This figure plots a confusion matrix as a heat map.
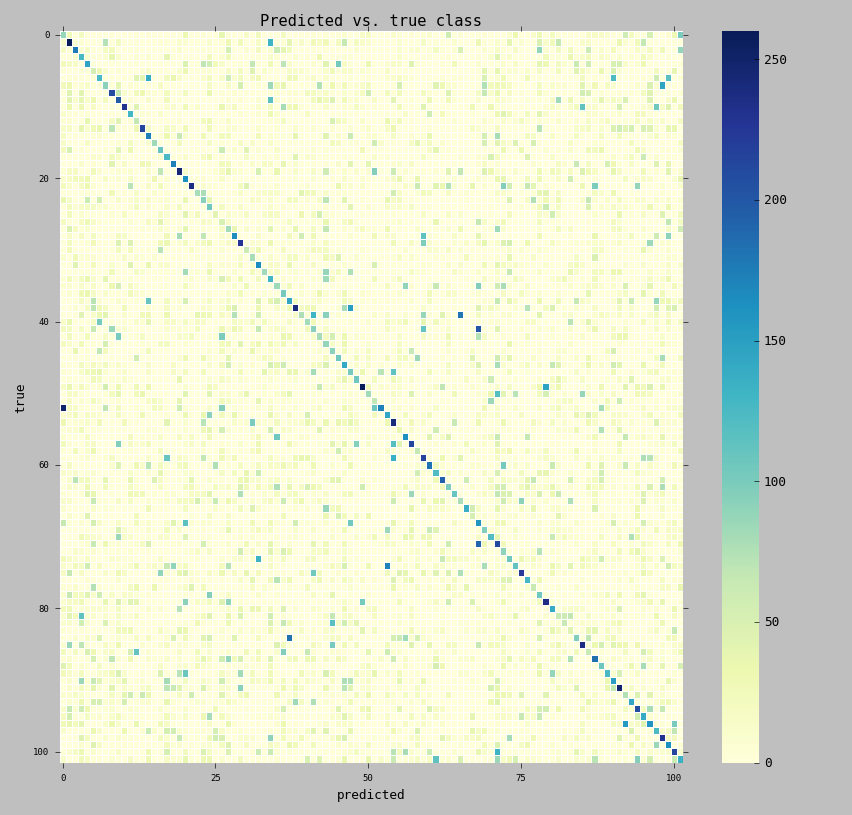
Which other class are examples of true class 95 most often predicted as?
24
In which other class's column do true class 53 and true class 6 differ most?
14
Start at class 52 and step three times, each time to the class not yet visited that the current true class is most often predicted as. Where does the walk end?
61
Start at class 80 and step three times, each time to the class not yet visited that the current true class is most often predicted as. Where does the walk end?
70
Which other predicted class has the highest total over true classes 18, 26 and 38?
47
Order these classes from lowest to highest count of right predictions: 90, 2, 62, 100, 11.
11, 90, 2, 62, 100
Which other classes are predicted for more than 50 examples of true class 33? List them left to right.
20, 43, 47, 73
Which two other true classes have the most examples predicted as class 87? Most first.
21, 101
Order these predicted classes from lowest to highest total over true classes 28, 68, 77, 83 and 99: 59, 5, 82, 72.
82, 72, 59, 5
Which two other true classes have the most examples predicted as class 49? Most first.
79, 63
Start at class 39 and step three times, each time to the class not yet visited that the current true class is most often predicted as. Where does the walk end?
41
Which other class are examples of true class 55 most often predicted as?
88
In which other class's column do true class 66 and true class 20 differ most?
43
